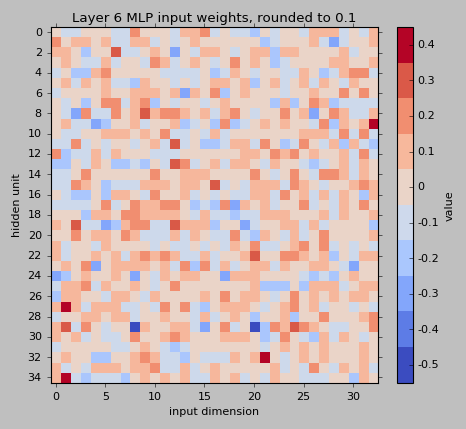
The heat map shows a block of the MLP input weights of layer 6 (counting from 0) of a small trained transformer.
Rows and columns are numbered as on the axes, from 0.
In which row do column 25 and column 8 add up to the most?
17
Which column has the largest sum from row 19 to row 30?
24
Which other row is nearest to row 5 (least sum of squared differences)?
31
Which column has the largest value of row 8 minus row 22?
28
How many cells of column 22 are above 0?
8
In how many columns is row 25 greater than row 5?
12
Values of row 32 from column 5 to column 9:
-0.2 0 0 0.1 0.2
